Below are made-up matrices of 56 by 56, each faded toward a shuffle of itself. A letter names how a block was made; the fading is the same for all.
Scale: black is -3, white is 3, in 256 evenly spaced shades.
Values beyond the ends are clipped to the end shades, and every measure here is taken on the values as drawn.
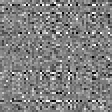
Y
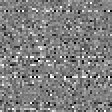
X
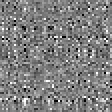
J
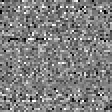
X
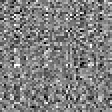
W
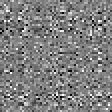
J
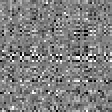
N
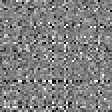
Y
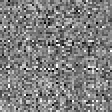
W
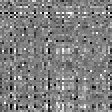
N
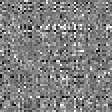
J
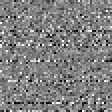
X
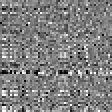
Y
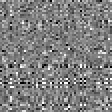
Y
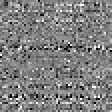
Y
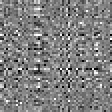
N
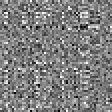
W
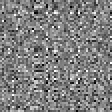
W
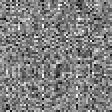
W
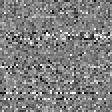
X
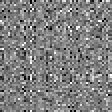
J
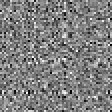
W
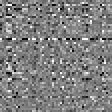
Y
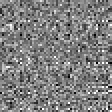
W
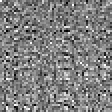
W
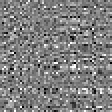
J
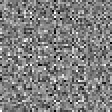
W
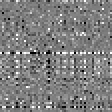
N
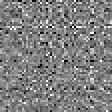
J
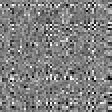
Y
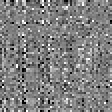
J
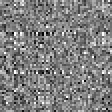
W
